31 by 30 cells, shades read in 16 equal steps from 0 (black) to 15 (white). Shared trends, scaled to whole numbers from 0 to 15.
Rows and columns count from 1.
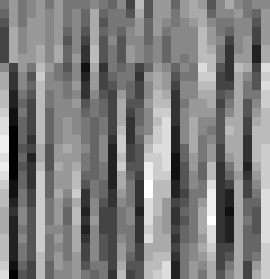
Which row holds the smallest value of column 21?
22
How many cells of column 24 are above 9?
20
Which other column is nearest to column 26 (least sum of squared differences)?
10
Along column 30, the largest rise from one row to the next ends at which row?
8
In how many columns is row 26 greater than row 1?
11
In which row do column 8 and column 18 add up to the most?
17
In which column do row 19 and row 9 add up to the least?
2
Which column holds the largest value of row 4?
23
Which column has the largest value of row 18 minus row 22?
26
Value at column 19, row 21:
11
